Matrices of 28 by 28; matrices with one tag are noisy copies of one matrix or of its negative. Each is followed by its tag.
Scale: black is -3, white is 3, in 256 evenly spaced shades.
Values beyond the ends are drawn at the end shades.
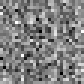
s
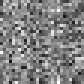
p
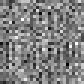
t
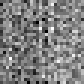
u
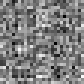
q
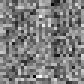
q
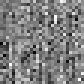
t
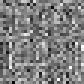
t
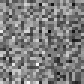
u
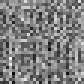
t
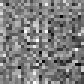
u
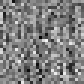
s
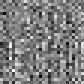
t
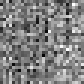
u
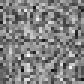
s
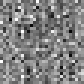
s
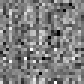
p
